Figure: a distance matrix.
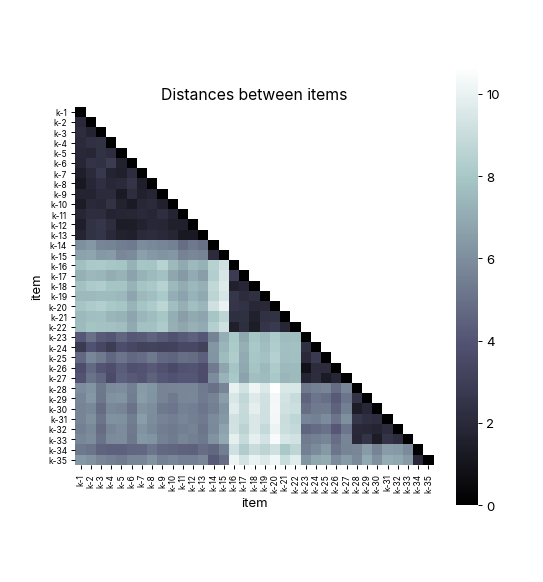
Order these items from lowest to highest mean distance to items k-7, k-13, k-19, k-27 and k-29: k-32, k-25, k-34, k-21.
k-25, k-32, k-34, k-21
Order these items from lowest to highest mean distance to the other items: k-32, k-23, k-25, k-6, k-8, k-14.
k-6, k-8, k-23, k-25, k-32, k-14
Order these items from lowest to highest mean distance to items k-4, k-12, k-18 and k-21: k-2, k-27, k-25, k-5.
k-5, k-2, k-27, k-25
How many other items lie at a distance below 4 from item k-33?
5
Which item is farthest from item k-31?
k-20
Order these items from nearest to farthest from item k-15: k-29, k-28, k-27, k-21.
k-28, k-29, k-27, k-21
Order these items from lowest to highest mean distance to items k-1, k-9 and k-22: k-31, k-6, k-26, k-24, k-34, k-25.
k-6, k-24, k-26, k-25, k-34, k-31
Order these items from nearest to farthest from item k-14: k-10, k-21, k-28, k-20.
k-28, k-10, k-21, k-20
